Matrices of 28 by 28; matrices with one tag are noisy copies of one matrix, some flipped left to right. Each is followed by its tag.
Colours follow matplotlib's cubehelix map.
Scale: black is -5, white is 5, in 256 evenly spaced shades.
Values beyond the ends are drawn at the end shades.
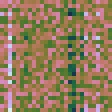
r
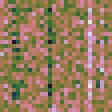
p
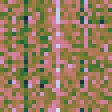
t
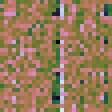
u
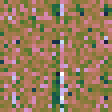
u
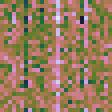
t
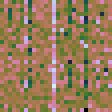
t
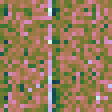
u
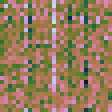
t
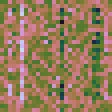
p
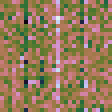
t
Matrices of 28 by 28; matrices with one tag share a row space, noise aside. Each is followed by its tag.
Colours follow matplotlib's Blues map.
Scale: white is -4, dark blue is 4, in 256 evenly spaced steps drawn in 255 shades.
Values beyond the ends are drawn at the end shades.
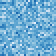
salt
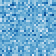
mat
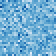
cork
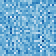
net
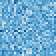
cork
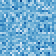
salt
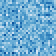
salt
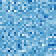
cork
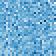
net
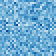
net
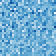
mat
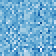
net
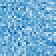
cork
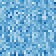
mat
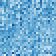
salt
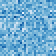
cork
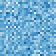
net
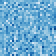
net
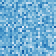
cork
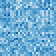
salt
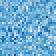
cork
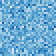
mat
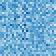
cork
